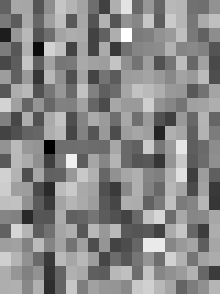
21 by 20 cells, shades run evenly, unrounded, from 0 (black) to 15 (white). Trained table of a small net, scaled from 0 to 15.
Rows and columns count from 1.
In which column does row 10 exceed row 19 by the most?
5
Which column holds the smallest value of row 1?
10
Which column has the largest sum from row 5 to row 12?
17
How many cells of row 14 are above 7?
13
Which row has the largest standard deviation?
14
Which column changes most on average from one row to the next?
11
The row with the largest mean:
21
